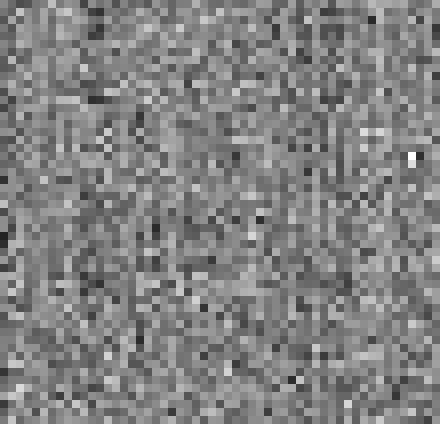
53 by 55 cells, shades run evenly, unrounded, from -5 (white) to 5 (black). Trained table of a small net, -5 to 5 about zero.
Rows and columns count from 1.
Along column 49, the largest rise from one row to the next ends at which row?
23
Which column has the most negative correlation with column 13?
18
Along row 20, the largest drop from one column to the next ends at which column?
52
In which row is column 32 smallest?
30
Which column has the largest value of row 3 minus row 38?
47
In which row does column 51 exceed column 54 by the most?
48
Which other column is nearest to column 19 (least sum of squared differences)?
32
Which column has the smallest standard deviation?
5
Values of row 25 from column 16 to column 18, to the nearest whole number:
-1 1 -1
